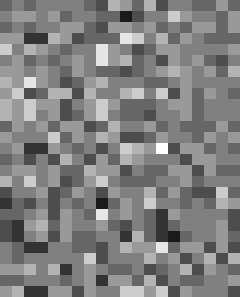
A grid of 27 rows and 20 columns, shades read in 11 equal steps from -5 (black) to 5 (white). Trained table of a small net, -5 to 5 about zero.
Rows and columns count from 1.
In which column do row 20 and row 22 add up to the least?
14
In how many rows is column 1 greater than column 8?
11
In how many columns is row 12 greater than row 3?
6
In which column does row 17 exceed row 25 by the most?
9
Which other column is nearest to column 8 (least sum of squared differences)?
18
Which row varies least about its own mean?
3
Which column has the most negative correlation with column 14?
4
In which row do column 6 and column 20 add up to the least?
25
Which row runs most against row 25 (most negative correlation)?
15
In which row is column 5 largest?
13
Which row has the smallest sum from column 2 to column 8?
23
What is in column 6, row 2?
-1
